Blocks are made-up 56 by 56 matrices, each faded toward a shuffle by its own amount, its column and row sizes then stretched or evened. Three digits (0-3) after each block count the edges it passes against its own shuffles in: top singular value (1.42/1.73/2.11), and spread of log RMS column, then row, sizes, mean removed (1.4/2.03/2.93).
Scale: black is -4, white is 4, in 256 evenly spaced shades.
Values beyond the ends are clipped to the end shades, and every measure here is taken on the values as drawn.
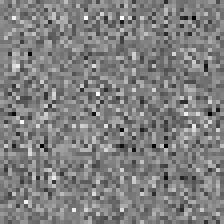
0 2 1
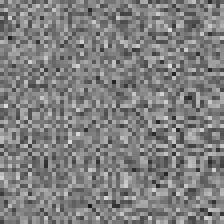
3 1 0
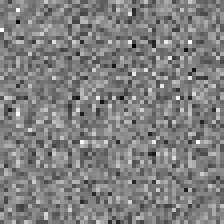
3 1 1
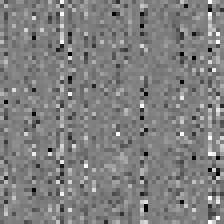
2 3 0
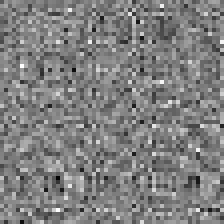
3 1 1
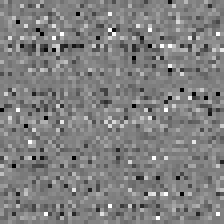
1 0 2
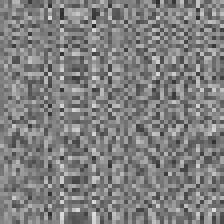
3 3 0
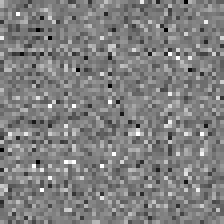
2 1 1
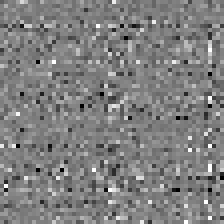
2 1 2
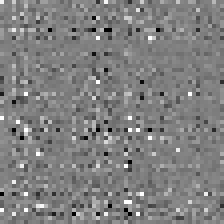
0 2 2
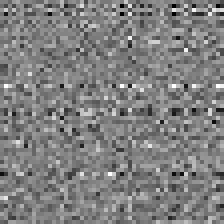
3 1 2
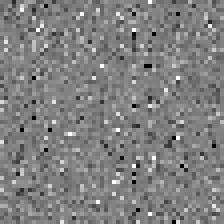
0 1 0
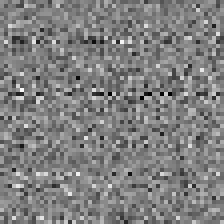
2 0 2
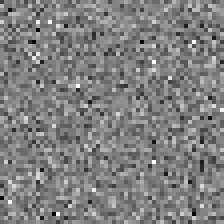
1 1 0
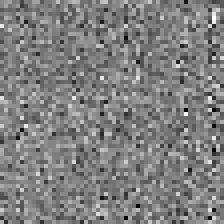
2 2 0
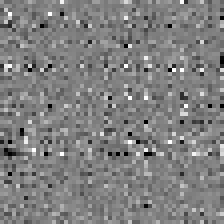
1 2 2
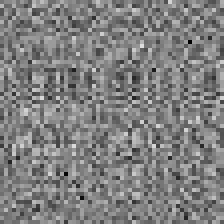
3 1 1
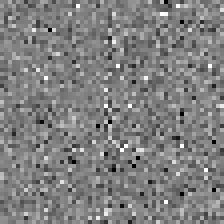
0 1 0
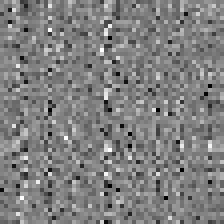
3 2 0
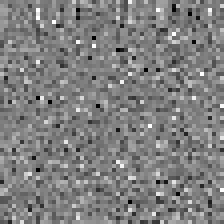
2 1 0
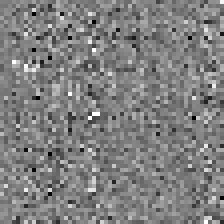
0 2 1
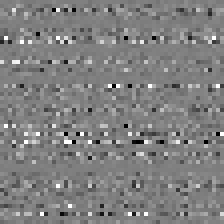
1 0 3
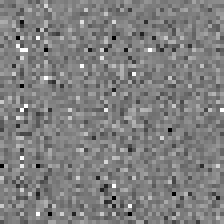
0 1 1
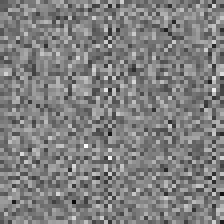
3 2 0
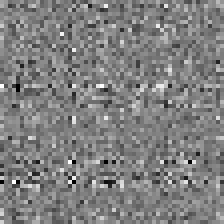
2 2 2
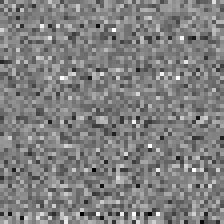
0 0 2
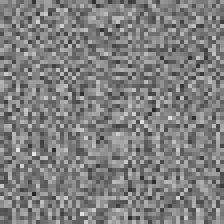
3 0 0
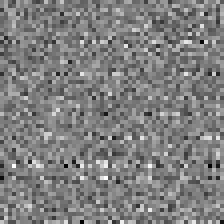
2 0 2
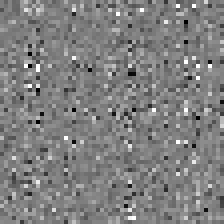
0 2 1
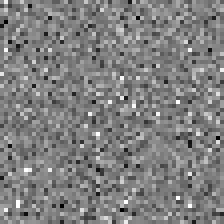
0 1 0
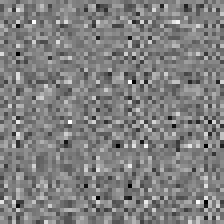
3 2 2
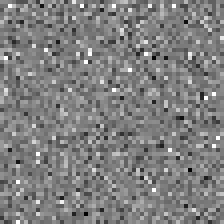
0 0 0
